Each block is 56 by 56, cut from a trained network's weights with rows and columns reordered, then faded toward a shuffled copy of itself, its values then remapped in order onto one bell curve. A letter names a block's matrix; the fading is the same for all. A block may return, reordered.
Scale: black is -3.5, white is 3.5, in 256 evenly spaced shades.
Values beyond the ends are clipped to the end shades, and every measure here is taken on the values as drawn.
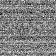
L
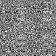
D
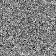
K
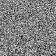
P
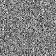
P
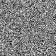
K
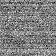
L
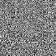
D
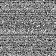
L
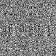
D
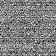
L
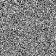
P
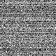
L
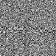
D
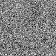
P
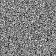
K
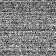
L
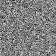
K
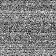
L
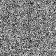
K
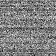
L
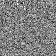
K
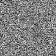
P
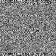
D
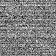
L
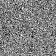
K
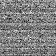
L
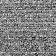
L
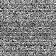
L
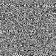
D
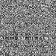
D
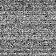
L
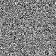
P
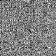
D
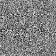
P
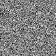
P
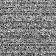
L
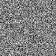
P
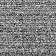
L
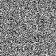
P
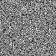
P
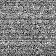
L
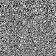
D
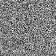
P
